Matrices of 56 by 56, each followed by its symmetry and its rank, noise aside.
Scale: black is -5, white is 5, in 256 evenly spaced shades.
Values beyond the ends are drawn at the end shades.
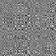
antisymmetric, rank four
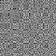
symmetric, rank five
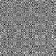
no symmetry, rank four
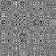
symmetric, rank four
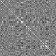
symmetric, rank five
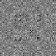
symmetric, rank six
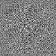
symmetric, rank six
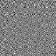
no symmetry, rank six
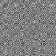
symmetric, rank six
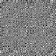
symmetric, rank five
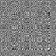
symmetric, rank four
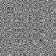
symmetric, rank six
